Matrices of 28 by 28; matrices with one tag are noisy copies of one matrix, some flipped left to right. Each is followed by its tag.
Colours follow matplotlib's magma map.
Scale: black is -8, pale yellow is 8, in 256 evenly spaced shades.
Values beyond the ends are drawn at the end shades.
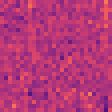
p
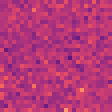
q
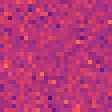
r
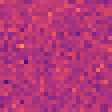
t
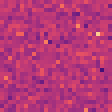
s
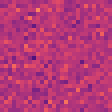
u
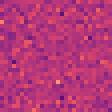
r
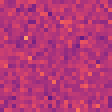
r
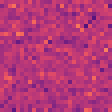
s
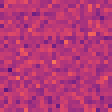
s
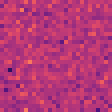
s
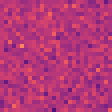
t
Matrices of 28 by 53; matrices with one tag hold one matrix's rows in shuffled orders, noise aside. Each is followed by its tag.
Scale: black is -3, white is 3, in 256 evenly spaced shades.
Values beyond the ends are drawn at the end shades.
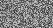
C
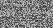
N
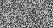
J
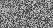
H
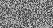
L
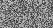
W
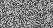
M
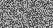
J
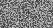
L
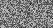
H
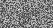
L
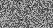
H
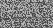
N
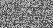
N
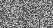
L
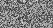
H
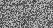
L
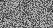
L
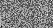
W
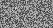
C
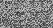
N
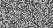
W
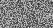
J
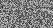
H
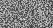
W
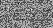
N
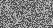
J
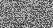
N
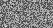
L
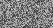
J
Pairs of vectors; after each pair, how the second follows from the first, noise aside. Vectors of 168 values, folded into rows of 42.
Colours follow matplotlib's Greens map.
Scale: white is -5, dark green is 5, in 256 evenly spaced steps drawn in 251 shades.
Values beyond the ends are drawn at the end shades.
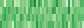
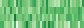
reversed.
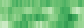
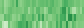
partly zeroed.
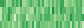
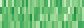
reversed.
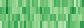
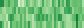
reversed.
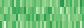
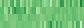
partly zeroed.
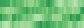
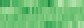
partly zeroed.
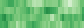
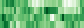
scaled up.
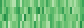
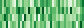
scaled up.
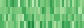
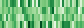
scaled up.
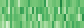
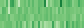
partly zeroed.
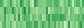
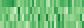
wrapped around.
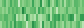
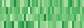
wrapped around, negated.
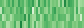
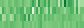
partly zeroed.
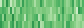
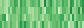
reversed.
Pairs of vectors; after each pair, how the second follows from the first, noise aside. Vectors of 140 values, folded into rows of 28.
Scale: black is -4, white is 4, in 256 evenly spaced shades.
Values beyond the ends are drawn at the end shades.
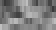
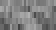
reversed, shrunk.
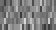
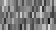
negated.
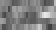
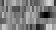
negated.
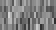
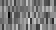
negated.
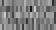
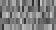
reversed.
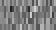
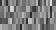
negated.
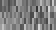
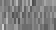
reversed, shrunk.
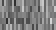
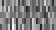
reversed.
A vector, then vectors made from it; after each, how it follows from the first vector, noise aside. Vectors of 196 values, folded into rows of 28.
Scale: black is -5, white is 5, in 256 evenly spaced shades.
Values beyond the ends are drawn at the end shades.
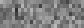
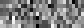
wrapped around, negated, scaled up.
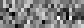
reversed, scaled up.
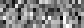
wrapped around, negated, scaled up.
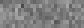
negated, shrunk.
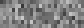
negated.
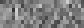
negated.
